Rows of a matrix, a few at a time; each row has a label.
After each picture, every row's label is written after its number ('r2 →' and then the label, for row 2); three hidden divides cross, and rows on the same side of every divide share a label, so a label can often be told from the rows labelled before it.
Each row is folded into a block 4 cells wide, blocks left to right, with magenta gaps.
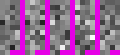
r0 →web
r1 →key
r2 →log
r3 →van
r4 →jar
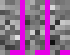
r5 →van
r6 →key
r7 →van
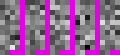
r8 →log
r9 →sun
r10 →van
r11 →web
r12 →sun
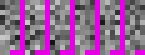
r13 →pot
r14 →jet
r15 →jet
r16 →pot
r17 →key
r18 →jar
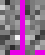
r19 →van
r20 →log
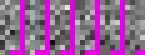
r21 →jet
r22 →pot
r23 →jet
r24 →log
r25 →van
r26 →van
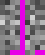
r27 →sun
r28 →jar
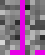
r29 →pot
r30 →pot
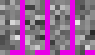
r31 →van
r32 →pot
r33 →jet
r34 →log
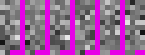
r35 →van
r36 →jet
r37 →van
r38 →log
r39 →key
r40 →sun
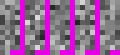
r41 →key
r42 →log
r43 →pot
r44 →key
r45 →log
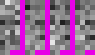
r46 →key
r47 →pot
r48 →pot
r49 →pot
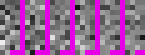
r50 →jar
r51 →jet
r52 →log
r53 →pot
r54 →pot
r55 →pot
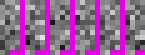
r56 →jet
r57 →van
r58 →web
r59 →key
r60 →web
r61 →web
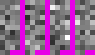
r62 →jet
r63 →pot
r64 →van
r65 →sun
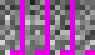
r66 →jar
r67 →sun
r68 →jar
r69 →log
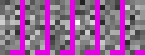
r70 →sun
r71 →jar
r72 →van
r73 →sun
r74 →jar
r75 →jet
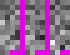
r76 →log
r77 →pot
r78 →jar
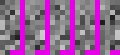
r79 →log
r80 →web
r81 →log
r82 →jet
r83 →web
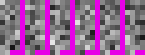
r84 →web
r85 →van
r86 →pot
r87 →log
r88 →jar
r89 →pot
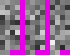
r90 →key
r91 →web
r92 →jar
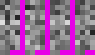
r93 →sun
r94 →pot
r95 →sun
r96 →sun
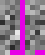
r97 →web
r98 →key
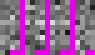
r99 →log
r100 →van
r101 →sun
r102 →jar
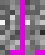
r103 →log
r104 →sun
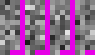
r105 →sun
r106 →van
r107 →web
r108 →web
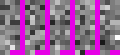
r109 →pot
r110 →jar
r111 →key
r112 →jet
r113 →van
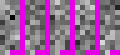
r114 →web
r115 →jar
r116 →key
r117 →jet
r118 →jar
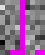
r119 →jet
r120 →pot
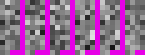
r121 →key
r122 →sun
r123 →van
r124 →web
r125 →web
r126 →pot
